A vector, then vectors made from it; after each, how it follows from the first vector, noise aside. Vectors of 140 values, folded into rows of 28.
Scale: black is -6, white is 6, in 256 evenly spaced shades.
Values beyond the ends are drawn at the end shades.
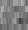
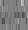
wrapped around, negated, partly zeroed.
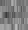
wrapped around.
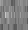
wrapped around, negated, partly zeroed.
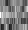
wrapped around, negated, scaled up.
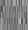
sign-scrambled.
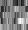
negated, scaled up.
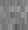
wrapped around, shrunk.
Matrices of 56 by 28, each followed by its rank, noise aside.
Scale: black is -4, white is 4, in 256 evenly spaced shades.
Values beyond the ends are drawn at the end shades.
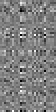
two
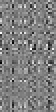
three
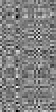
three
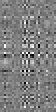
two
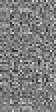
six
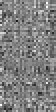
six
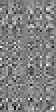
four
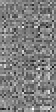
six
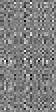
three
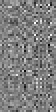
four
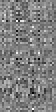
four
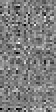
six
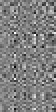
three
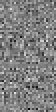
six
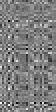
two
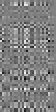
two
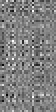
three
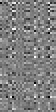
three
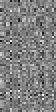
four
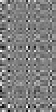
two
